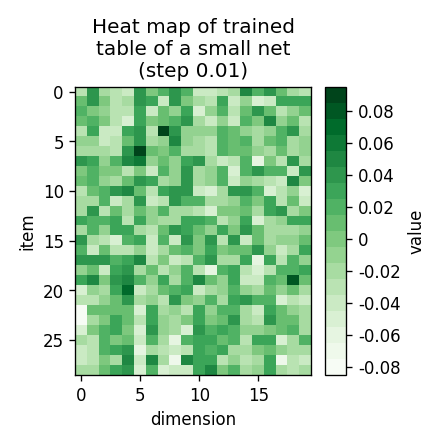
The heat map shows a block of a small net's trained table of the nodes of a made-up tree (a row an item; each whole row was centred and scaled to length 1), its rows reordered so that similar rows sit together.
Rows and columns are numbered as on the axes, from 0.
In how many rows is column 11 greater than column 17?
15
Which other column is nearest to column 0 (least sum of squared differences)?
19
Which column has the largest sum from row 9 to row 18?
9
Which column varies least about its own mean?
2
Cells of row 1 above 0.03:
3
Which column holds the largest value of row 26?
4
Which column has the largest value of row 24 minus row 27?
17
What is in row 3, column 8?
0.02
